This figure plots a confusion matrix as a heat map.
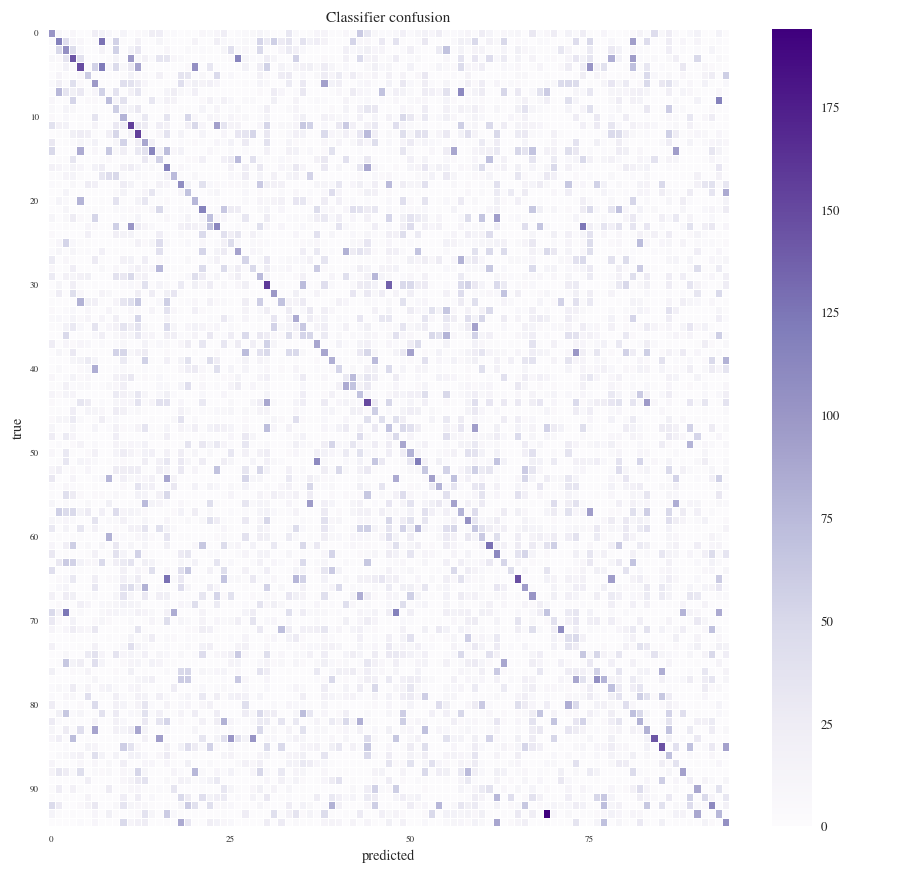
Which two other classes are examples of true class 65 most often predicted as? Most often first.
16, 78
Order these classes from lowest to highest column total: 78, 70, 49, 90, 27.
90, 70, 27, 78, 49
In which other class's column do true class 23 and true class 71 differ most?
74
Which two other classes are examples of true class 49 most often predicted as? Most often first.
89, 39
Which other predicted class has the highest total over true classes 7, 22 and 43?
57
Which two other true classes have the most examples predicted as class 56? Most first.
14, 53
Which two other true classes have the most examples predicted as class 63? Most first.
75, 31
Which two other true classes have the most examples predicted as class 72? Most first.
80, 18
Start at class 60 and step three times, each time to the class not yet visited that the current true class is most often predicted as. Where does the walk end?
69
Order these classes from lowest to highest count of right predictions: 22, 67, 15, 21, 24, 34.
24, 15, 22, 34, 67, 21
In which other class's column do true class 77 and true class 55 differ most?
76
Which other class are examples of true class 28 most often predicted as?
15
